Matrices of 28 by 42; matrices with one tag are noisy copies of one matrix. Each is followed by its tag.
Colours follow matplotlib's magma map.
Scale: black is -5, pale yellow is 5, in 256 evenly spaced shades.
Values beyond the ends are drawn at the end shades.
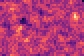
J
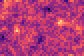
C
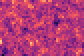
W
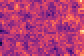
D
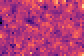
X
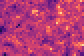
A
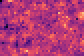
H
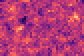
J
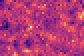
H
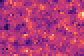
H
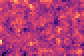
W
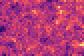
A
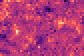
C
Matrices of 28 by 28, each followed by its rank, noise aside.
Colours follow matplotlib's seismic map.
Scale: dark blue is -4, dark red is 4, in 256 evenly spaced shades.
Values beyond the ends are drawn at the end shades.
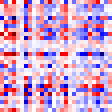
two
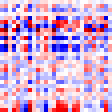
two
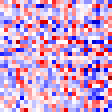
six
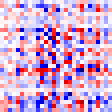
three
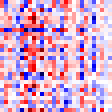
three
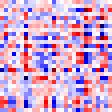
three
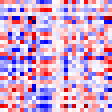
three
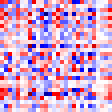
three
